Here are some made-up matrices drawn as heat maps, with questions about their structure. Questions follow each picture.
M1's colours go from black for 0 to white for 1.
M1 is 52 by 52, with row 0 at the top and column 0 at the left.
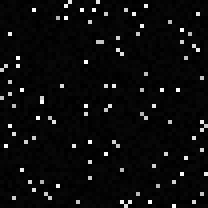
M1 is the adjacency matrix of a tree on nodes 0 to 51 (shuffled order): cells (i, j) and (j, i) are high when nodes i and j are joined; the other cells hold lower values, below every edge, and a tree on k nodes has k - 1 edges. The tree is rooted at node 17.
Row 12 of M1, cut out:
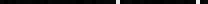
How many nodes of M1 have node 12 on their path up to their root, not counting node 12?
10
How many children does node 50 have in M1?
4
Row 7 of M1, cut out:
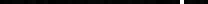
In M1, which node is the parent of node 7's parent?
10
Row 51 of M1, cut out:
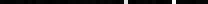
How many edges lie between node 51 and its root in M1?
6
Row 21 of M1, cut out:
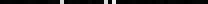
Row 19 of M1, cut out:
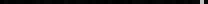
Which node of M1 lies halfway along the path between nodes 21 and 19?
5
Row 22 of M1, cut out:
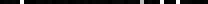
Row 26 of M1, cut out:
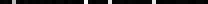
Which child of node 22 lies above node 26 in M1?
35
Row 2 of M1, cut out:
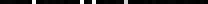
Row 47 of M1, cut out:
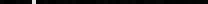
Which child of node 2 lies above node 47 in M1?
8
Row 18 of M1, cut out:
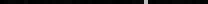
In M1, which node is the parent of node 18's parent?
29
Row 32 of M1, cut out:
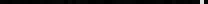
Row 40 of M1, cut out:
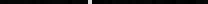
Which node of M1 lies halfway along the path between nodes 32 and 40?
42
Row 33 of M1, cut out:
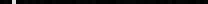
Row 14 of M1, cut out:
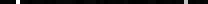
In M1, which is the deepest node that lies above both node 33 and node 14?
3
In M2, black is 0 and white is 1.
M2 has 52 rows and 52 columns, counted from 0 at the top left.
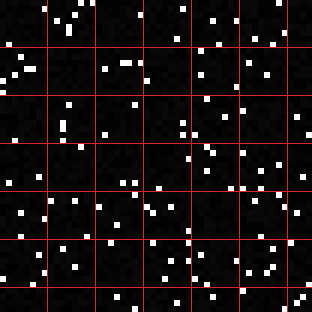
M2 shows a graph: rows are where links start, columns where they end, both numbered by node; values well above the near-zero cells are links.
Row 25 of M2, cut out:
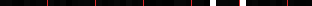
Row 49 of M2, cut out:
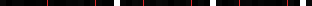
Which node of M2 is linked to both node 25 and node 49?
node 35
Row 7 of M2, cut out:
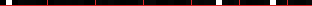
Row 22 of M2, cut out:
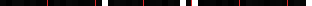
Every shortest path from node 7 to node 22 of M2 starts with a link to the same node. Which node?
node 1
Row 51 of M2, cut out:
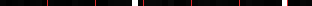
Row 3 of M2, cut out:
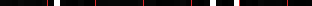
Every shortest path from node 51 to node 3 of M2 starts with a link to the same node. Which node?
node 47
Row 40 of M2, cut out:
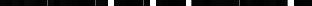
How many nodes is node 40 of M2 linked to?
4
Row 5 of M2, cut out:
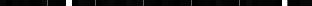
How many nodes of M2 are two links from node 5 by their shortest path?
4
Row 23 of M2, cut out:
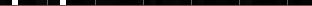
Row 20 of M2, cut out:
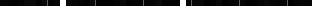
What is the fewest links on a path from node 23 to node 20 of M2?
2
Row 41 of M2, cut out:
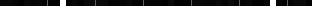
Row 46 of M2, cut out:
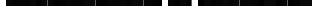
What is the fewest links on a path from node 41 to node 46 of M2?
6
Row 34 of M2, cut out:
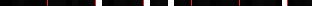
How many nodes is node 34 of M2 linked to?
4
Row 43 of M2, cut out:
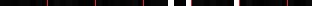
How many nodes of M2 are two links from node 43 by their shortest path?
6
